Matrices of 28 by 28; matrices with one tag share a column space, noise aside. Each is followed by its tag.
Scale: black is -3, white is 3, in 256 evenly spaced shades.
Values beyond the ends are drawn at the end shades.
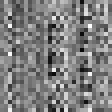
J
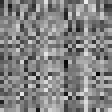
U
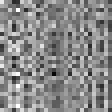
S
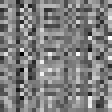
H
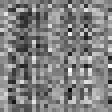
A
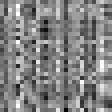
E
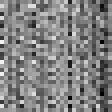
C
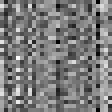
C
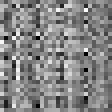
H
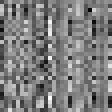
E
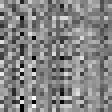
C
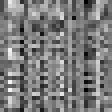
U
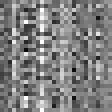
H
